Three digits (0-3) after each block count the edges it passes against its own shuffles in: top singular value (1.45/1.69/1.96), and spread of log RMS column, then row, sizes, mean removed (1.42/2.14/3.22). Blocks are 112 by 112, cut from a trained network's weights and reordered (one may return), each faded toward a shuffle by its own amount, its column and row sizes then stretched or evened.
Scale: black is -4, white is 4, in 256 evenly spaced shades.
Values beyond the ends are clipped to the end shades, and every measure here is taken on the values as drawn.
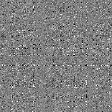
2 2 2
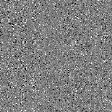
2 2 0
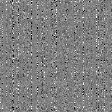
0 3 1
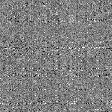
2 0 2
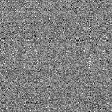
3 1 1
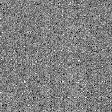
1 0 1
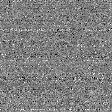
1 0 2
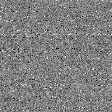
0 0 2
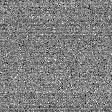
2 0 0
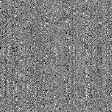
1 2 0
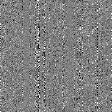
2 3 0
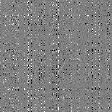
1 3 2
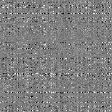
3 1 3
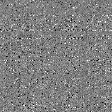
0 1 2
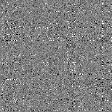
1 2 2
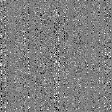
0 3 1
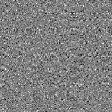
3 0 2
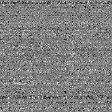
2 1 2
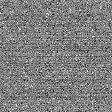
2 1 0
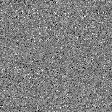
0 0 1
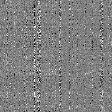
2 3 0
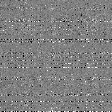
2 1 3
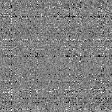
3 2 2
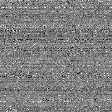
3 0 2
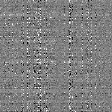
3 3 1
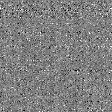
0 0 2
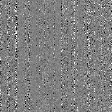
1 3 0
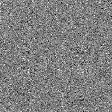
1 1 0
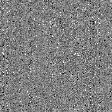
0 2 0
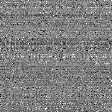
3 1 2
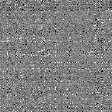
1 2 2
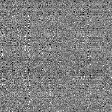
3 2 0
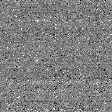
0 1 2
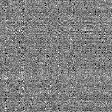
3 2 0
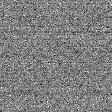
1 0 0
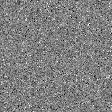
0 0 0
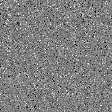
0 1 1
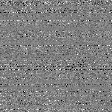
2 0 3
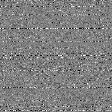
3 0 3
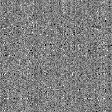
2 1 1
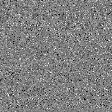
0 0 2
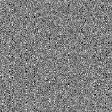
3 2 0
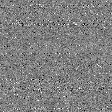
0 0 2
